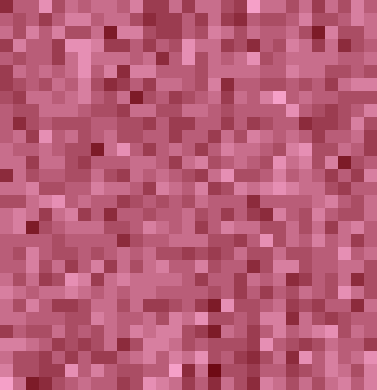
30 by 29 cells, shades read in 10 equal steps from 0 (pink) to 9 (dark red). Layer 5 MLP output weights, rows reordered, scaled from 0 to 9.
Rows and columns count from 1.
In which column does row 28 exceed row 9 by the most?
23
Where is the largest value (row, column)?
29, 17
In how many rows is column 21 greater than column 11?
16
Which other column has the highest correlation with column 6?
7
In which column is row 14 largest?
1
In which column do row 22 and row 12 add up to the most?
8
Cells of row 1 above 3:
15
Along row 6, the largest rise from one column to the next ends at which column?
10
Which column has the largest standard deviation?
20
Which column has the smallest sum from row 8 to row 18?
22
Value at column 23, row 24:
6
